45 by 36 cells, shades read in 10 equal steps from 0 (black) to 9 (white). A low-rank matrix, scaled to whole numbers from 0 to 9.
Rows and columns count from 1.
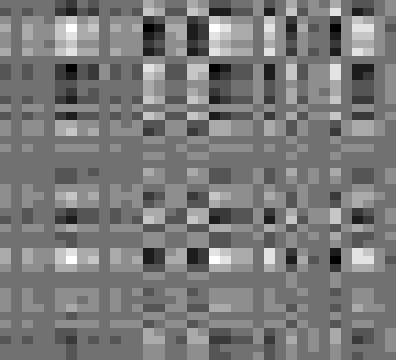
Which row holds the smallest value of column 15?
4
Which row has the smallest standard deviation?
21
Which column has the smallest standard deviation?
2
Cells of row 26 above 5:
3
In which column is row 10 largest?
31
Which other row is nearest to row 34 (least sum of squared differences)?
16
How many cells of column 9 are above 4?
20
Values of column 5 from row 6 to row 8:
4 5 4
